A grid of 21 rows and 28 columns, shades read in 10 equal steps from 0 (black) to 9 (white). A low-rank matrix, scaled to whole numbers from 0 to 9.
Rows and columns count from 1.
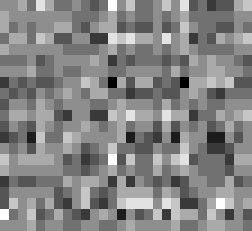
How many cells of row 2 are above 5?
3
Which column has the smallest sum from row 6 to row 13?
1
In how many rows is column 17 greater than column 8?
8
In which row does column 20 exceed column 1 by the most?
19
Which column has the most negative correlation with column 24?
5
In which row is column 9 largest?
13
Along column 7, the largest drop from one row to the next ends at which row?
4
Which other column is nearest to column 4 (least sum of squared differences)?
20
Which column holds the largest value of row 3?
21
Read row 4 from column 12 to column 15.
2 8 7 8
